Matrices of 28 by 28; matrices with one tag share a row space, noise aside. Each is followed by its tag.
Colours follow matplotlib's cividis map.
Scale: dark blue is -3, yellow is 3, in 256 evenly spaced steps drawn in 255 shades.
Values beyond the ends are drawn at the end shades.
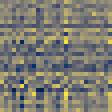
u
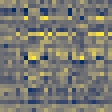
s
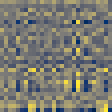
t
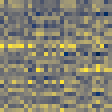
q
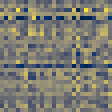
t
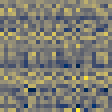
t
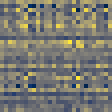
t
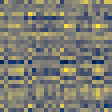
q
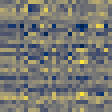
s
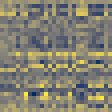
s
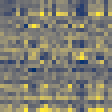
s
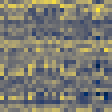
q
